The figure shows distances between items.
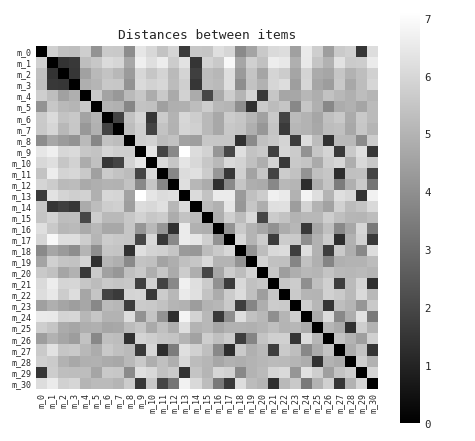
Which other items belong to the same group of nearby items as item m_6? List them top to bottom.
m_7, m_10, m_22
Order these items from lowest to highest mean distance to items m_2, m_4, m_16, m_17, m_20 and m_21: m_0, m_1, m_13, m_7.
m_7, m_1, m_0, m_13
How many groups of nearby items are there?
9
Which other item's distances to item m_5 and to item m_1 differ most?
m_19
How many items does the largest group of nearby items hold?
6
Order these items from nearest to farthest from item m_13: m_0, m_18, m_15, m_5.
m_0, m_18, m_5, m_15
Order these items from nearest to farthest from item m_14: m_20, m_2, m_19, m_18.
m_2, m_18, m_20, m_19
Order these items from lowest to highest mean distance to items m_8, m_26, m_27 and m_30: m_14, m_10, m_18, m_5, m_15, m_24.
m_18, m_5, m_24, m_14, m_15, m_10
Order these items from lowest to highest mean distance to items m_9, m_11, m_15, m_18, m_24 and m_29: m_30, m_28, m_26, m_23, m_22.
m_30, m_23, m_26, m_28, m_22
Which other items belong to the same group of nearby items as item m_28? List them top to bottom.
m_25
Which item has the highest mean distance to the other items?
m_13
